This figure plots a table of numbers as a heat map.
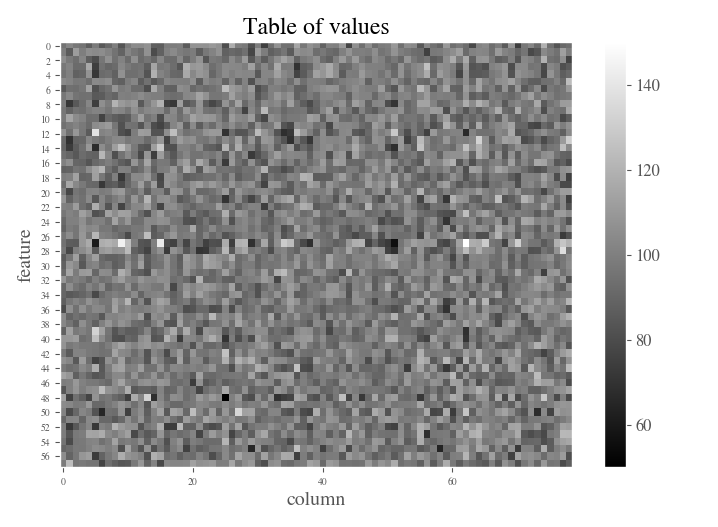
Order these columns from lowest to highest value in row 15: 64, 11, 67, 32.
11, 32, 67, 64
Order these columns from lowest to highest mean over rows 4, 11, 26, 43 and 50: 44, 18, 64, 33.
44, 64, 18, 33
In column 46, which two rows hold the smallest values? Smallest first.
48, 12
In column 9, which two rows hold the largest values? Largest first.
27, 14
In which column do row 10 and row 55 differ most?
29
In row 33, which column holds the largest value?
50
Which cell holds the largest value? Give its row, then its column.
27, 62
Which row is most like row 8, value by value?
52
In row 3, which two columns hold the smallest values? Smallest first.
36, 5
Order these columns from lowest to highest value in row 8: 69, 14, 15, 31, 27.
69, 31, 14, 27, 15
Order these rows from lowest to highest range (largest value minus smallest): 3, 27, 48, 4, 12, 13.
4, 3, 13, 12, 48, 27
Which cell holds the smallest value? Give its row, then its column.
48, 25
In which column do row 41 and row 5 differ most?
78
